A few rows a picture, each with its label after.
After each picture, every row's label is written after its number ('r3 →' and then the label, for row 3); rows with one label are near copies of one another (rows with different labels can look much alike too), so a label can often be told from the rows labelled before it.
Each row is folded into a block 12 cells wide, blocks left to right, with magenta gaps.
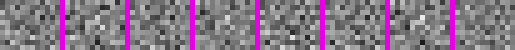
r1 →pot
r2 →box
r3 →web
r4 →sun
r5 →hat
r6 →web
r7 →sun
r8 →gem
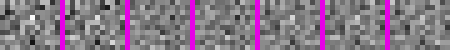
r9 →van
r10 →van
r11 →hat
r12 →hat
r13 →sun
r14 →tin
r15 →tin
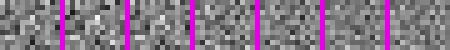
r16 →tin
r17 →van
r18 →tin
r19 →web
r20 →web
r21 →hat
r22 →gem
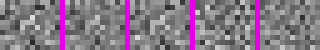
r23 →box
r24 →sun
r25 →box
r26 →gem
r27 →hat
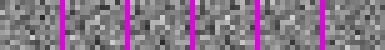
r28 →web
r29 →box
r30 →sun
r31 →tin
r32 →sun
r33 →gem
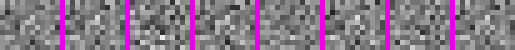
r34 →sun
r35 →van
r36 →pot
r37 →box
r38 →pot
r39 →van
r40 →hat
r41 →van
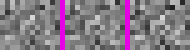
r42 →van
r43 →box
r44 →box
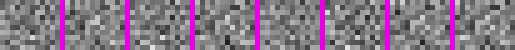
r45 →pot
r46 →sun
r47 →hat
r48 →box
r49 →web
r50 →gem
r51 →sun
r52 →box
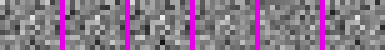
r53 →tin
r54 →van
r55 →tin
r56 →van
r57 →gem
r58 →sun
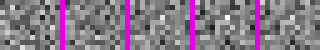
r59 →gem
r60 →pot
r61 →van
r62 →tin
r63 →tin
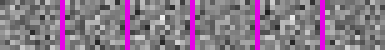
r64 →hat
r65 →box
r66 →van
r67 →box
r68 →van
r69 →gem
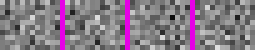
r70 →tin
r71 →sun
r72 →web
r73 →hat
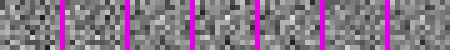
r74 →web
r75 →gem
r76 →tin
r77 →tin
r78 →box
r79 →hat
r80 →sun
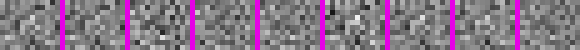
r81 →box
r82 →box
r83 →pot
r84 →gem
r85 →pot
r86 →van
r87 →sun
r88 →tin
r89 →pot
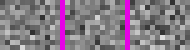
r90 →hat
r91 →tin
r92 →pot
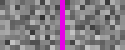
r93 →web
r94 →pot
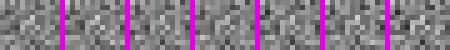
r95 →sun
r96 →sun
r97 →tin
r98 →box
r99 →tin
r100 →tin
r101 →sun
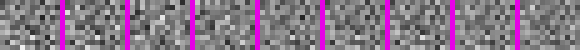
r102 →hat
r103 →gem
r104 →van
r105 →sun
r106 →web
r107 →pot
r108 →pot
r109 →web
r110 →gem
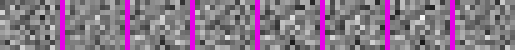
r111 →gem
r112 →tin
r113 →box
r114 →pot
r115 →box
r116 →box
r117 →van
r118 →pot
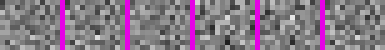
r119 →pot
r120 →pot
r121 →web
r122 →tin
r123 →van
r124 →pot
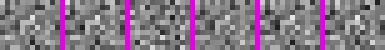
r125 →box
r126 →tin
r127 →hat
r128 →sun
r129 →sun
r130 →van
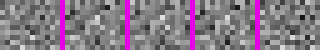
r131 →hat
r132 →van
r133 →tin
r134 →van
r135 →hat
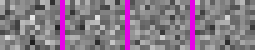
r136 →box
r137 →sun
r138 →pot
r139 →tin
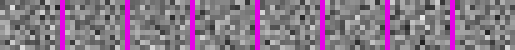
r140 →gem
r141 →web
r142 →hat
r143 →box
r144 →gem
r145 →box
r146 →tin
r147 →web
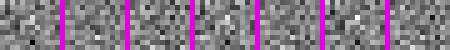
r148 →sun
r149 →pot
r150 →web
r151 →van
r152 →hat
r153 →sun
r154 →hat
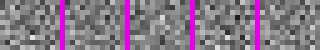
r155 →pot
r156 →pot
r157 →van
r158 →hat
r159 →gem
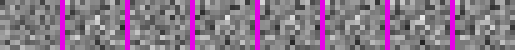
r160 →pot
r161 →tin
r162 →pot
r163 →van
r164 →tin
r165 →box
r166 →sun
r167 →tin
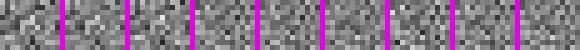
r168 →box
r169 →sun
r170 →van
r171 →gem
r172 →web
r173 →pot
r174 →gem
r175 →web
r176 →pot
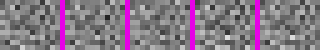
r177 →pot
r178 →web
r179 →gem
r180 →pot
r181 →pot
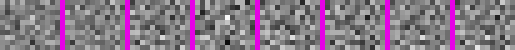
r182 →sun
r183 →gem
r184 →pot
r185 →van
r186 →pot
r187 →web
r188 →pot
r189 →hat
